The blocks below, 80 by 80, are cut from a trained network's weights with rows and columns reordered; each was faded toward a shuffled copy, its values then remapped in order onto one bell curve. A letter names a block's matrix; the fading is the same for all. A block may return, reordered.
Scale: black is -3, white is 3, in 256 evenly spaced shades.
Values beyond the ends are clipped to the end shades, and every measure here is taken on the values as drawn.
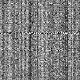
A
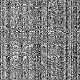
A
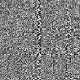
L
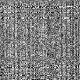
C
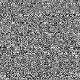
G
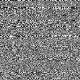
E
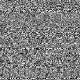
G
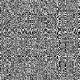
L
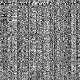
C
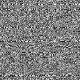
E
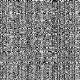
C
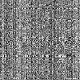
C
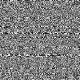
E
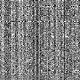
A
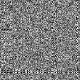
L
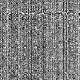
A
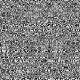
G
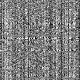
A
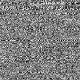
G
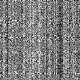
A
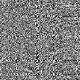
L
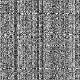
A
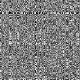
L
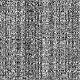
C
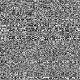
E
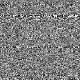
E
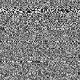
E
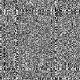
L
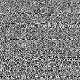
E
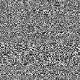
G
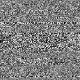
G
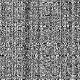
C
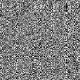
L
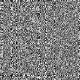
L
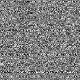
G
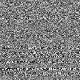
E
